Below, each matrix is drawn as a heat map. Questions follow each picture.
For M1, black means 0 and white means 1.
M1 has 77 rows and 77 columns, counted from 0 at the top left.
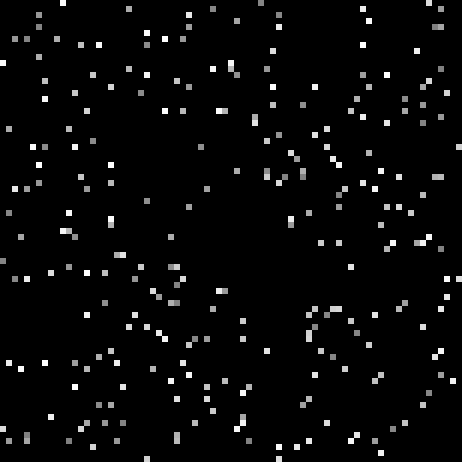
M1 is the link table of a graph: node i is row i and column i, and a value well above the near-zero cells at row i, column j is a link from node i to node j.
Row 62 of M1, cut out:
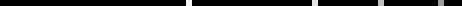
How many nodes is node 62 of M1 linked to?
4
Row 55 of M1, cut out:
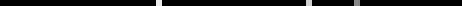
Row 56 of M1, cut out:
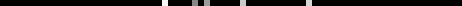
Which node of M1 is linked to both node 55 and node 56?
node 51
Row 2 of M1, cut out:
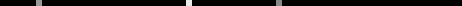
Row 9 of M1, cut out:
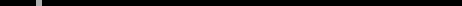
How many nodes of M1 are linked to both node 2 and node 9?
1
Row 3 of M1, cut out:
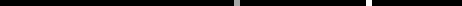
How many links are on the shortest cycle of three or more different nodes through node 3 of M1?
8
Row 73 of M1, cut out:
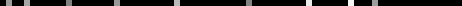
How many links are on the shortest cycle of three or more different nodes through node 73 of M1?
4
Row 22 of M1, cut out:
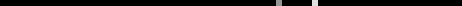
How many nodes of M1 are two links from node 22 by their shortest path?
9
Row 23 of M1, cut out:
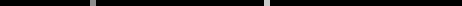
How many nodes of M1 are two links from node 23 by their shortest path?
6
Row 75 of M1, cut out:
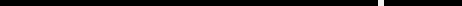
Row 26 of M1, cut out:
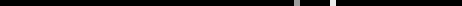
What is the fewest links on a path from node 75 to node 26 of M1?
6
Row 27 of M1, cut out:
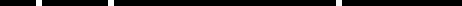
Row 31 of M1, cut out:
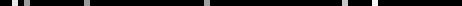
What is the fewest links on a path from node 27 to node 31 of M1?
3
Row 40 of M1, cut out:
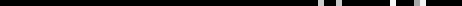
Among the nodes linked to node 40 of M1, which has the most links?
node 70
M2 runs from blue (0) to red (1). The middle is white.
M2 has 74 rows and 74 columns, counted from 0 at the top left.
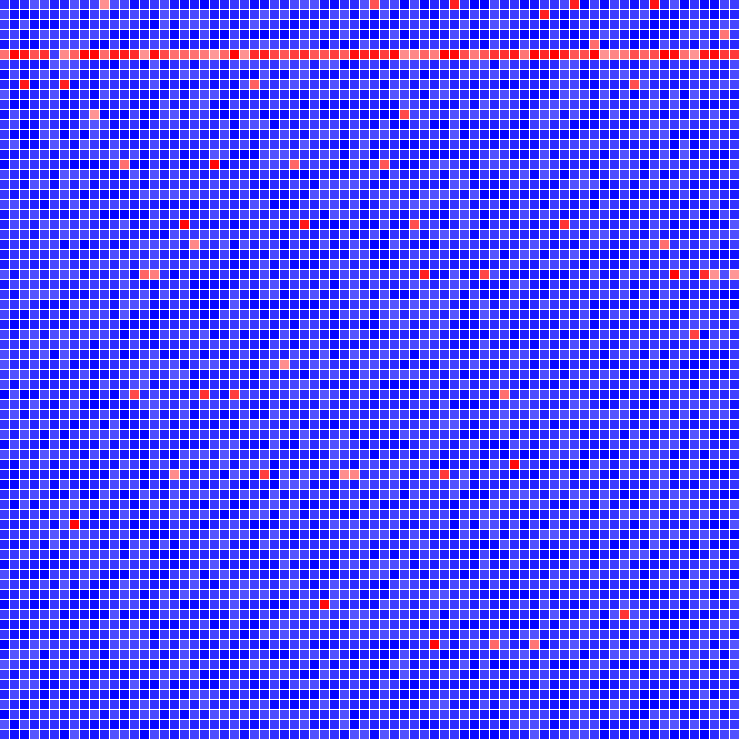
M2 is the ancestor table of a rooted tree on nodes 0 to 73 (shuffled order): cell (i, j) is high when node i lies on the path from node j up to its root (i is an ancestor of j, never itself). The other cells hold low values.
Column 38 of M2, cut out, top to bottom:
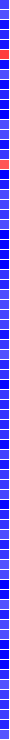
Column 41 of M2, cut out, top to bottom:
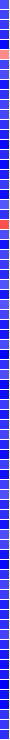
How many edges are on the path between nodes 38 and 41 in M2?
4
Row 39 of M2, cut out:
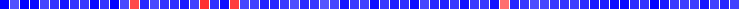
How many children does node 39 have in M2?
4
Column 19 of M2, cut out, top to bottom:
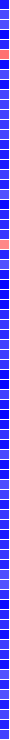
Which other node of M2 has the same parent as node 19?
66
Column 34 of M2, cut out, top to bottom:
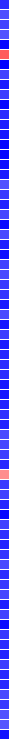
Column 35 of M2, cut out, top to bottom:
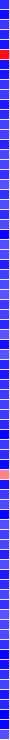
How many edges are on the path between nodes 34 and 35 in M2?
2
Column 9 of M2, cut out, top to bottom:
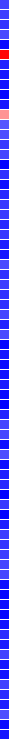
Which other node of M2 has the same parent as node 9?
40
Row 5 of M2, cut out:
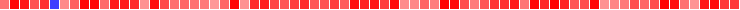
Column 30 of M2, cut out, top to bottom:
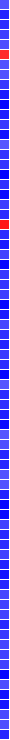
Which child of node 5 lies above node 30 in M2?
22
